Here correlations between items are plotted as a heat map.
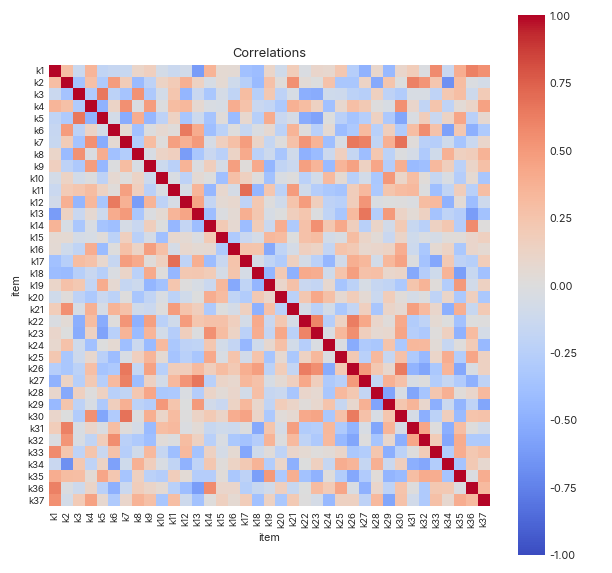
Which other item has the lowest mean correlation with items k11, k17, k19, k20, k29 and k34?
k33
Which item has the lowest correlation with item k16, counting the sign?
k19
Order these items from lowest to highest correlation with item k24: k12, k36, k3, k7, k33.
k7, k12, k3, k33, k36
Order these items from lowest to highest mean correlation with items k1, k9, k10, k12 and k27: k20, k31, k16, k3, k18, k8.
k3, k8, k20, k31, k18, k16
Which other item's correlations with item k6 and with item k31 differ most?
k12
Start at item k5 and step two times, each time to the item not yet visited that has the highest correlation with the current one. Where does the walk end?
k8
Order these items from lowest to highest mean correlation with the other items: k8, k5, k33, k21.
k5, k8, k33, k21
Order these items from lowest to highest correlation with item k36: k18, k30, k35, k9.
k18, k35, k9, k30
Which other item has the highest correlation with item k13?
k27
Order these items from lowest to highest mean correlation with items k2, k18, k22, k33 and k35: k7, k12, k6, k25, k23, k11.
k11, k25, k7, k23, k6, k12
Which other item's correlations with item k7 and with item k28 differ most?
k29
